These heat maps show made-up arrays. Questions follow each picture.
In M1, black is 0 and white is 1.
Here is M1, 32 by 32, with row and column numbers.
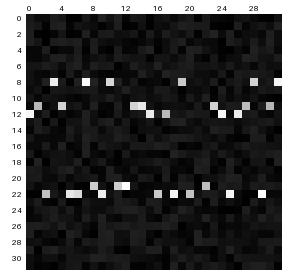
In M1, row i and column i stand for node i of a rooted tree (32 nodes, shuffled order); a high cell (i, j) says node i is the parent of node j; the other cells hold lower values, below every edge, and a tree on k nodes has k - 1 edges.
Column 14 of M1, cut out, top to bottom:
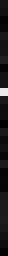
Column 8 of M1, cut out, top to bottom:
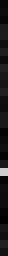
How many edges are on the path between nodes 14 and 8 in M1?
3
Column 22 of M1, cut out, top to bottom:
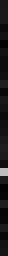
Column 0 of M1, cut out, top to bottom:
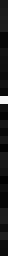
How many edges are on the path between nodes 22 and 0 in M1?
3
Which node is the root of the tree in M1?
21
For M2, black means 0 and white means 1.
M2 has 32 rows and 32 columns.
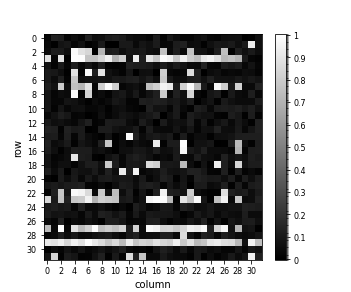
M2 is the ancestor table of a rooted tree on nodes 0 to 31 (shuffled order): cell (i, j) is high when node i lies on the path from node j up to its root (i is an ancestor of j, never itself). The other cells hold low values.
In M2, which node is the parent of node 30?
1
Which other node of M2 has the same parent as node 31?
3
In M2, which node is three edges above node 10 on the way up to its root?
23
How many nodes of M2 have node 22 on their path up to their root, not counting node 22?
9
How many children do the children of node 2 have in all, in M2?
1
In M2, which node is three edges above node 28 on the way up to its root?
18
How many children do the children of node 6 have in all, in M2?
1
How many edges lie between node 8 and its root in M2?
8
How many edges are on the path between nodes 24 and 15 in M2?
6
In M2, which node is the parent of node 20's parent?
16
